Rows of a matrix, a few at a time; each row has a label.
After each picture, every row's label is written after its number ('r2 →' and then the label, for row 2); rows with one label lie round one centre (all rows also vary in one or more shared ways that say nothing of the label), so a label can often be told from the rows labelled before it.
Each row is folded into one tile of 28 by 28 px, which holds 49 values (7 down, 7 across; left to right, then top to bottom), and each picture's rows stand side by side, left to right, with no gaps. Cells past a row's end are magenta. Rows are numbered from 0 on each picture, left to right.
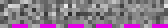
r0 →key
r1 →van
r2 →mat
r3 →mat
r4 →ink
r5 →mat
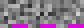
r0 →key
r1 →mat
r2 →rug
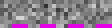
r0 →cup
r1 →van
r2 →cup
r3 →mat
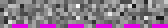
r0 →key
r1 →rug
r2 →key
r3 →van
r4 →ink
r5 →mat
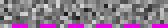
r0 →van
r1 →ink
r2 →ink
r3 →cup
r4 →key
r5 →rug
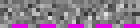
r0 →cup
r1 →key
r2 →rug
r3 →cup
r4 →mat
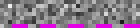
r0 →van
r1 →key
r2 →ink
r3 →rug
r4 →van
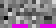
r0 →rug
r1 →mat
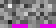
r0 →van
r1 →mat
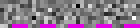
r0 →cup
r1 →rug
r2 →rug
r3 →mat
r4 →key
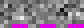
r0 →cup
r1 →key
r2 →cup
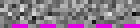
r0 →mat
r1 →key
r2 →mat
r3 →van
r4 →mat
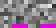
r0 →mat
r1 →key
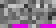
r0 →key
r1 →mat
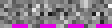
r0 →van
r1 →mat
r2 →cup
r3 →ink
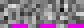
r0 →key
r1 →cup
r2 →van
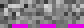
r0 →key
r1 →ink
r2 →ink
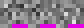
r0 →cup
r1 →cup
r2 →rug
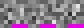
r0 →rug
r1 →key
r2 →mat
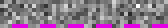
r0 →cup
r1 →van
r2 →mat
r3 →cup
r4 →ink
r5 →mat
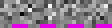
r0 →mat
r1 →van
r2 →ink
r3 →mat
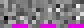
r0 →key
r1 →rug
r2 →van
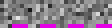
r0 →cup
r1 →cup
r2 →ink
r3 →rug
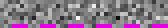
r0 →ink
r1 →rug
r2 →key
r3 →mat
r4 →rug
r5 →cup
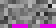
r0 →key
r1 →ink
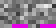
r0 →van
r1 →key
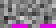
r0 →key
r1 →mat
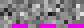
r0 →cup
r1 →mat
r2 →van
